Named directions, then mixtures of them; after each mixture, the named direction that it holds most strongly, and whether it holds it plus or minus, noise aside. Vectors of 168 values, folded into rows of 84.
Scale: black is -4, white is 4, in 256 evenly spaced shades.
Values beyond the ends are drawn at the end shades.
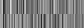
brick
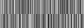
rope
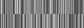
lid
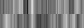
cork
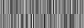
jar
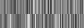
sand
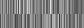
lid, plus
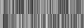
rope, plus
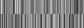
lid, plus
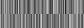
lid, minus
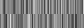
sand, plus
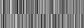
brick, plus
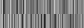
brick, plus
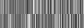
sand, plus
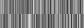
rope, plus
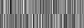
brick, minus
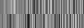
sand, minus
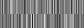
jar, minus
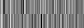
brick, plus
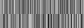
rope, plus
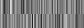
brick, plus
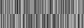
lid, minus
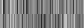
brick, plus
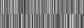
jar, minus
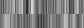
cork, plus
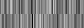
jar, minus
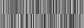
jar, plus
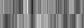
cork, minus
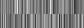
lid, plus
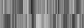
cork, minus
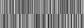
rope, plus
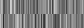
brick, plus
